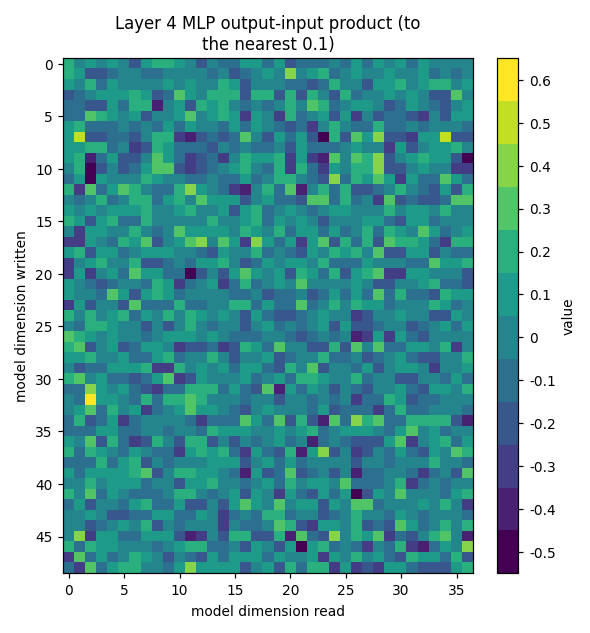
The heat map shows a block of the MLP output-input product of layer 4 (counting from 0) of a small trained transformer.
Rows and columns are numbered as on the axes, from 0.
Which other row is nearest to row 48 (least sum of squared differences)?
5
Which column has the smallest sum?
29
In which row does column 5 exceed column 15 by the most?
12
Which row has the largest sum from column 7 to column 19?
17
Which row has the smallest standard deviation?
14
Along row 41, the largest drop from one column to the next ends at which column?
26
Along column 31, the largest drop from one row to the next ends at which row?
36
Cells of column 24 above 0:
18
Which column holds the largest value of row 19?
33
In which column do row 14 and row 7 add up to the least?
23
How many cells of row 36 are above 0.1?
7
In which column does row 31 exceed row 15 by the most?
2
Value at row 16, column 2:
0.1
